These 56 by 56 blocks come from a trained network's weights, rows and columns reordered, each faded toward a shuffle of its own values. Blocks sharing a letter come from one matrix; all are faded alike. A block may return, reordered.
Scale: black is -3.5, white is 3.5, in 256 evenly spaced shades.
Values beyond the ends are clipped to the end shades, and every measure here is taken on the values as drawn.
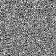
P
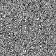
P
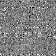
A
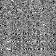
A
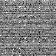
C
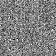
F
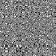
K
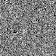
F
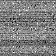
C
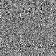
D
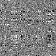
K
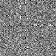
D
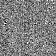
F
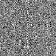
D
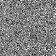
D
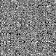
A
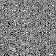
A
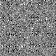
A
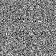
F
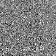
D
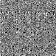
A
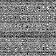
C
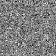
D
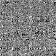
A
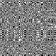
K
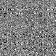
A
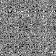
A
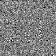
P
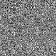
P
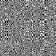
K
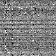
C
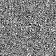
P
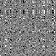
K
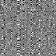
K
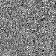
P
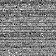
C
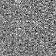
D
